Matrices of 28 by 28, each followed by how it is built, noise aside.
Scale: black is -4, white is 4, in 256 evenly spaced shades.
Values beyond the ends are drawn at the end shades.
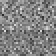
repeating columns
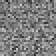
repeating columns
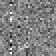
uneven columns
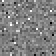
sparse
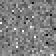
sparse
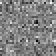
low rank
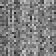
blocks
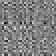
low rank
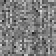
blocks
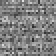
blocks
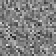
repeating columns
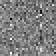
uneven columns
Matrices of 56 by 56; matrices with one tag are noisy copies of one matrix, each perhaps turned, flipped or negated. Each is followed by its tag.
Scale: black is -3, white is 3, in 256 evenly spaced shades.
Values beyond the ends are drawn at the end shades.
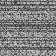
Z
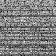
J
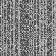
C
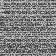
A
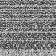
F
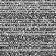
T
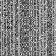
C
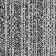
T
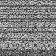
F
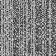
T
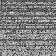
J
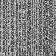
A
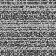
Z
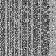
F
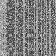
F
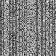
C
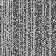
T
